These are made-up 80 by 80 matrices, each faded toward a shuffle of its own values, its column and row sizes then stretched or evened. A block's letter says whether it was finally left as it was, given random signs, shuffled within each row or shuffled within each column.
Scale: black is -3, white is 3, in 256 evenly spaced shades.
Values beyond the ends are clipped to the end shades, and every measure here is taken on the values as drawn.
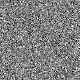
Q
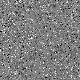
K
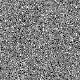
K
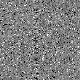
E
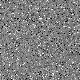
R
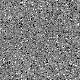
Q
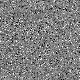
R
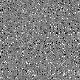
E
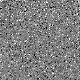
Q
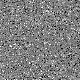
R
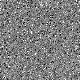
K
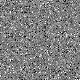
Q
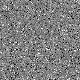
R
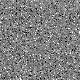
K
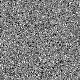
R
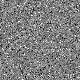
R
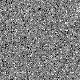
Q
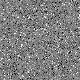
K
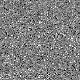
E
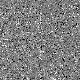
Q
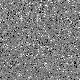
R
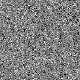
E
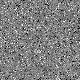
R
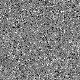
R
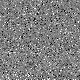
R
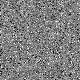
K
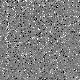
Q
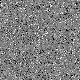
R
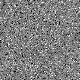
K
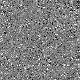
E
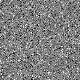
K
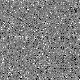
E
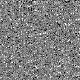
E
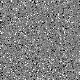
Q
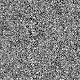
K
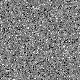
R
